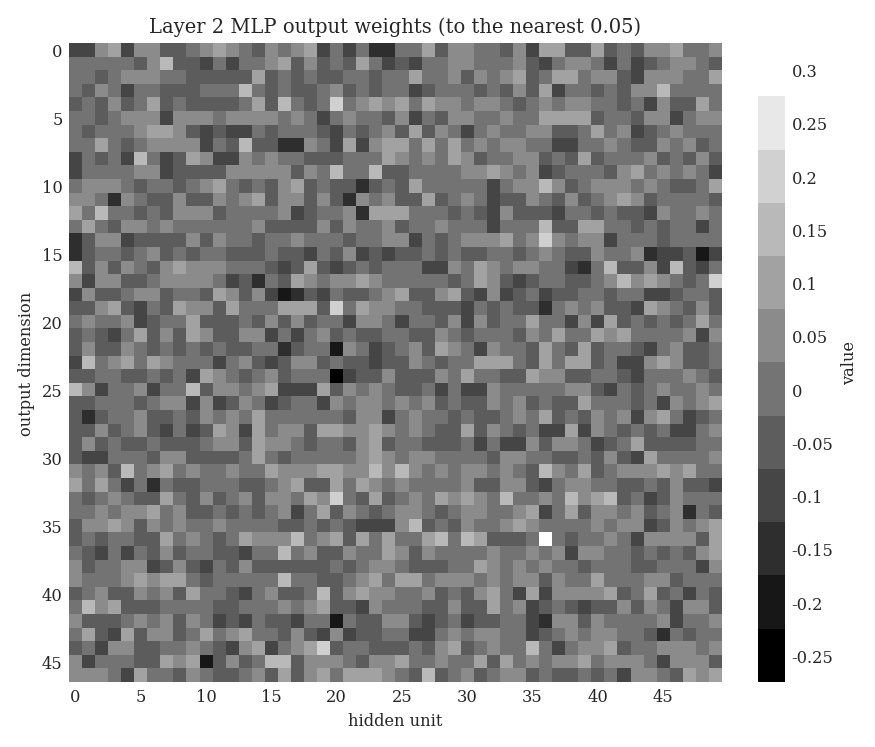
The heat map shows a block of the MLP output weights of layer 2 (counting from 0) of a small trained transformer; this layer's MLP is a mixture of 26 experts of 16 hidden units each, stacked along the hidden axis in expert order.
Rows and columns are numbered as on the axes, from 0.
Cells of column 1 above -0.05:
29
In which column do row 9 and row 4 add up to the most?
20
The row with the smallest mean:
15
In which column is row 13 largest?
36
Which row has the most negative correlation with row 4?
16
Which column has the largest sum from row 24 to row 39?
23
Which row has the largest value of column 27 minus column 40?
46
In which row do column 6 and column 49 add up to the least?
32
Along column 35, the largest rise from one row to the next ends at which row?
44
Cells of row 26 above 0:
15
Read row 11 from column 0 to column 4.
0.05 0.05 0 -0.15 0.05
